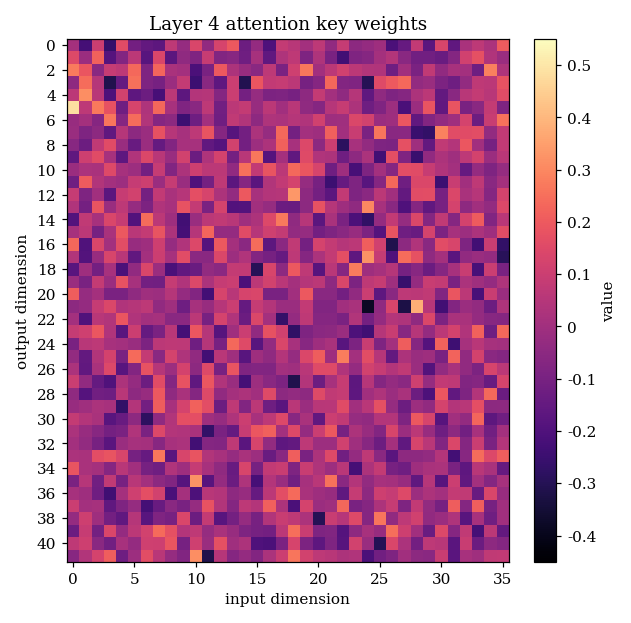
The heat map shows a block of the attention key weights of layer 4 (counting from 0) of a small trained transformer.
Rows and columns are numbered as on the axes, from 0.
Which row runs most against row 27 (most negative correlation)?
41
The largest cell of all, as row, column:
5, 0
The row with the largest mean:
2
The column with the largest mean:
7
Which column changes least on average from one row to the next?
32
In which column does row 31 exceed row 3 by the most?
14
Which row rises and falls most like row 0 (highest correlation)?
19
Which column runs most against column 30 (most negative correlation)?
29
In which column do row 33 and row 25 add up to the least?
26
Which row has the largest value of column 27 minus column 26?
17
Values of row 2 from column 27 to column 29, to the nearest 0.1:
0 -0.1 0.1
